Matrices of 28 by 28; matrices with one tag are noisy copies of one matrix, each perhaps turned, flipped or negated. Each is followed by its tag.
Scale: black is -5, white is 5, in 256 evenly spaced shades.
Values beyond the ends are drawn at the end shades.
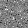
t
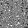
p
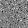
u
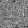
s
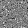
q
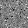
t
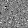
t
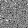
u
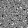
u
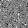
q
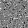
q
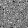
s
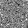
p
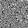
u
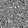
t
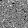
p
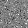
t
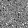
q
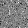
q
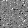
q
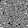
p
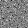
u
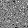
s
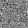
s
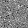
t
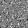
u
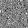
s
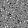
t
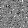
t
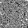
p
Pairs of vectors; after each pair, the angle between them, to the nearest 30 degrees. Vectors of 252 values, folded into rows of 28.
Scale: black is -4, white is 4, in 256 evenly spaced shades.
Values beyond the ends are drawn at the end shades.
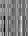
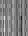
150 degrees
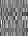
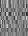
30 degrees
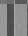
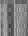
30 degrees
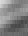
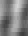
90 degrees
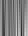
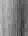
90 degrees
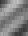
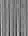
90 degrees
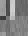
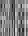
120 degrees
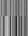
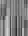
30 degrees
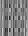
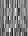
120 degrees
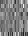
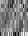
150 degrees
